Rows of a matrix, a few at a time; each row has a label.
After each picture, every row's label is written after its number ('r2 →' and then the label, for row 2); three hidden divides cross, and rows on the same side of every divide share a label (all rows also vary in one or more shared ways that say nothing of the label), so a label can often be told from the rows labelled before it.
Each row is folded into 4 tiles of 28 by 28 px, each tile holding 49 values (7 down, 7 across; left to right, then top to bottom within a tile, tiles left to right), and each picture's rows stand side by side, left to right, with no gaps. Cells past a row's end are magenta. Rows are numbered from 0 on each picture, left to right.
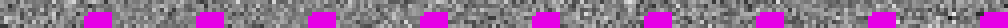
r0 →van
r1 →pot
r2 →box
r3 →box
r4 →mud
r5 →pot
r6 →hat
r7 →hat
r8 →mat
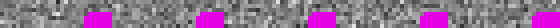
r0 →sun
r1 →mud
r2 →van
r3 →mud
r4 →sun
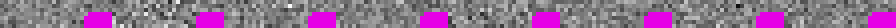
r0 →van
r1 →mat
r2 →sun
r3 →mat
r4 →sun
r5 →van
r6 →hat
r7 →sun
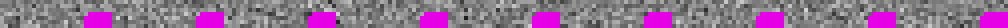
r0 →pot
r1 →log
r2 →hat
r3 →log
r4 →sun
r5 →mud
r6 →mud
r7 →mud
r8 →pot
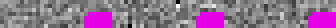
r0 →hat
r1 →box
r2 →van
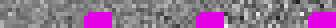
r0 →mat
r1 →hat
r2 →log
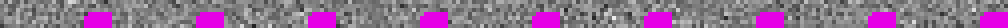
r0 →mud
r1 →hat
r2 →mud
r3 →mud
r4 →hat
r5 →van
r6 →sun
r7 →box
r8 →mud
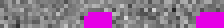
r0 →mud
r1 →van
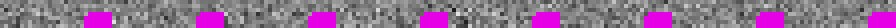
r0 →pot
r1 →van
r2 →sun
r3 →mat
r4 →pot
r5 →mud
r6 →mat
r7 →pot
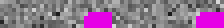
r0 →box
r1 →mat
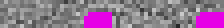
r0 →box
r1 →hat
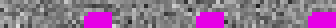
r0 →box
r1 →log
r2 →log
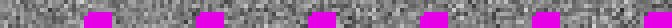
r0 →box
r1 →pot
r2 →van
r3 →box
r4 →box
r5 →pot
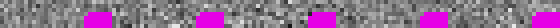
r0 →sun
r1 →sun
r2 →mud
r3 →pot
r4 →hat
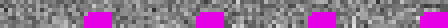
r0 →hat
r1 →mat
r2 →van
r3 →sun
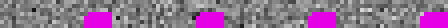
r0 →box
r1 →hat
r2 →sun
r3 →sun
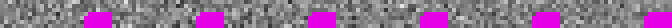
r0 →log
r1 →log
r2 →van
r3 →sun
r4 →mud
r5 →log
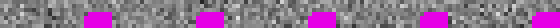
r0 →mud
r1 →mat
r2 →log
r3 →mud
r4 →sun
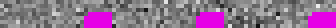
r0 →sun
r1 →van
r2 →mud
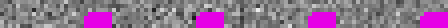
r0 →hat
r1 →mud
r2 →mat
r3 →log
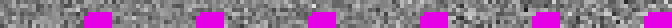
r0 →pot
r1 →pot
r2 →mat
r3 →van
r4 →mud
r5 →sun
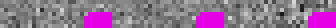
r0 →log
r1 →box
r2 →mud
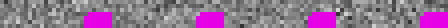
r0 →box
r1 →box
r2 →log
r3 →mat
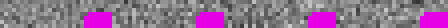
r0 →van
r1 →log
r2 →mud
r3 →hat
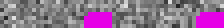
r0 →hat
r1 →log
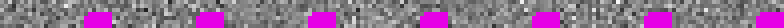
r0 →box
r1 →van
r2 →mud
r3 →mat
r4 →sun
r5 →pot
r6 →sun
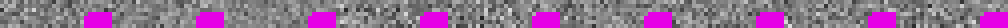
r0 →sun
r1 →box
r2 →pot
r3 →log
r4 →box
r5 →sun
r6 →pot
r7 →hat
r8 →sun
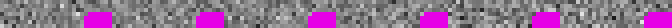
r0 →mat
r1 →mat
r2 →box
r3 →sun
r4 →log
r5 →van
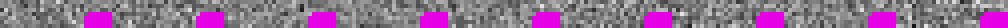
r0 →box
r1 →box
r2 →van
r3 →mud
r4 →mud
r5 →hat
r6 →mat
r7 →mud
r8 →log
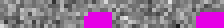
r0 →log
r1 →hat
